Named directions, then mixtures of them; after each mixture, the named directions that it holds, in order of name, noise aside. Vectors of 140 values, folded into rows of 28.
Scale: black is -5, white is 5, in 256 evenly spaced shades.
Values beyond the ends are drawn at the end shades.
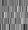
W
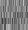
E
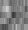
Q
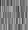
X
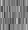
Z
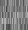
E.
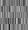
W, Z.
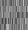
E, W, X.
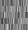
E, W, X.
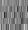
W.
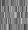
W, X.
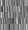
Z.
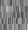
E, Q, X.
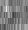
E, Q, Z.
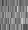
W.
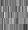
W, Z.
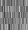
X, Z.
